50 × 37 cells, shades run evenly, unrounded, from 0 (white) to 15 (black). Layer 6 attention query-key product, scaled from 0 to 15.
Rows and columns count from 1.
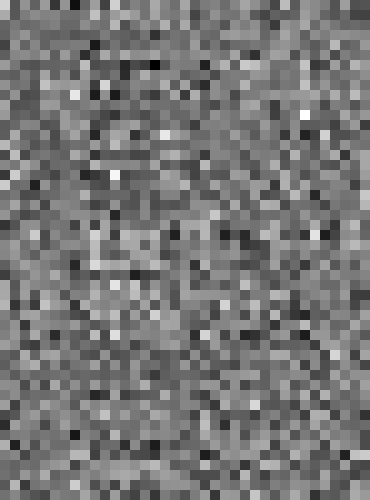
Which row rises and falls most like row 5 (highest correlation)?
16
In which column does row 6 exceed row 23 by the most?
9
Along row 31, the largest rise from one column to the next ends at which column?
2
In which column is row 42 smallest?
11
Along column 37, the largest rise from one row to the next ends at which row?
47
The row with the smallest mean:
30
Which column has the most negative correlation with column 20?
12
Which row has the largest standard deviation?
24
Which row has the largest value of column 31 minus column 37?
32
